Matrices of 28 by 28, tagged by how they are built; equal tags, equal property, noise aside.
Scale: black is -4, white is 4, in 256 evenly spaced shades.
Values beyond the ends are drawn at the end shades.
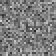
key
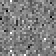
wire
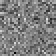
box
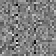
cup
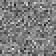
key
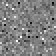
wire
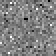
wire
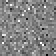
wire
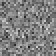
key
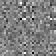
box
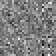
cup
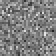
key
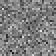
key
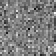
cup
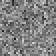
key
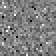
wire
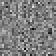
box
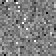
wire
